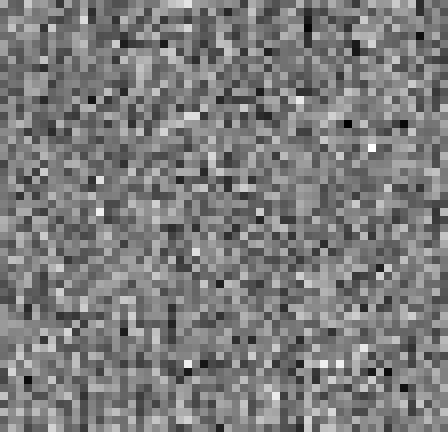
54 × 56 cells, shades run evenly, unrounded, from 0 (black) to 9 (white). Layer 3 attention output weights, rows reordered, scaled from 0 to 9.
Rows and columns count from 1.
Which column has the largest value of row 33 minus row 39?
22
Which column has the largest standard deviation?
39
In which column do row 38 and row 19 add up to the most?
47
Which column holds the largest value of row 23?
13
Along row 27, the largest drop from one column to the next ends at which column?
14
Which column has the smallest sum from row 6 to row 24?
12
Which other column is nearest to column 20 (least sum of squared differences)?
17
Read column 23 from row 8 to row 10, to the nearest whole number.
6 6 4
